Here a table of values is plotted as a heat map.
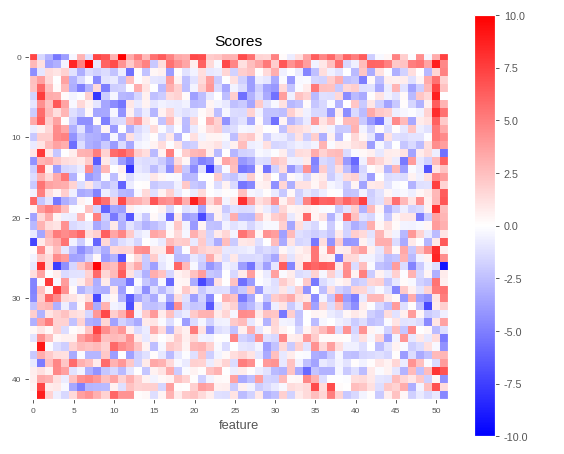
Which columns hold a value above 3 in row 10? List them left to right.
3, 4, 50, 51
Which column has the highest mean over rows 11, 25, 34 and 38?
3
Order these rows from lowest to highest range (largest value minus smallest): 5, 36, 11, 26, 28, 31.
11, 31, 36, 28, 5, 26
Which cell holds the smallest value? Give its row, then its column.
26, 51
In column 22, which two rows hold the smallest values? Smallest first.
14, 31
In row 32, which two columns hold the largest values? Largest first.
9, 12
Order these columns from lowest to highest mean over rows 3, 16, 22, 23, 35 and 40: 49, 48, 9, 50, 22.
49, 22, 48, 9, 50
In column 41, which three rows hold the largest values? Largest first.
18, 0, 27
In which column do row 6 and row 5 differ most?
8
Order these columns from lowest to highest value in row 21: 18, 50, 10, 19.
19, 10, 18, 50
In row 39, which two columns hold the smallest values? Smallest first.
34, 8
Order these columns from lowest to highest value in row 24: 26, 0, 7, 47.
7, 47, 26, 0
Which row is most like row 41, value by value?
24
